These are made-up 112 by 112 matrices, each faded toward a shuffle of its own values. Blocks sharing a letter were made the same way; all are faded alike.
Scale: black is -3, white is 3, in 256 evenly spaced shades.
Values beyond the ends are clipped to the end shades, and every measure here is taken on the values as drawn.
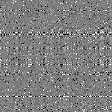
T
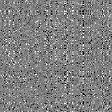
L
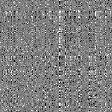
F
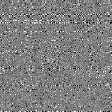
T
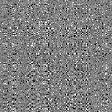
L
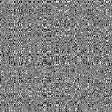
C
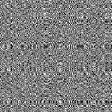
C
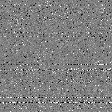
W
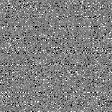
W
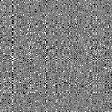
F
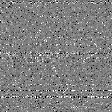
W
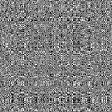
C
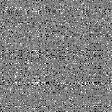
W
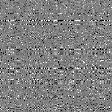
T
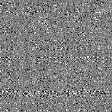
W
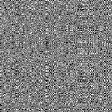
C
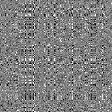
F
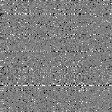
T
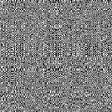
C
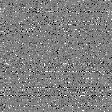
W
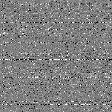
W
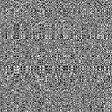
C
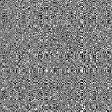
C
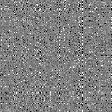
L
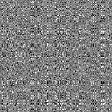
C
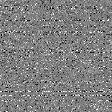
W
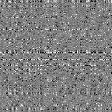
T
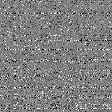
W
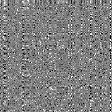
F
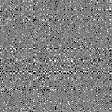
T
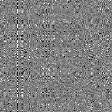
F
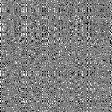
F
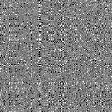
L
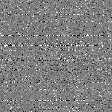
W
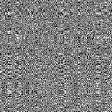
C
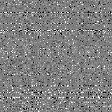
T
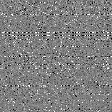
W
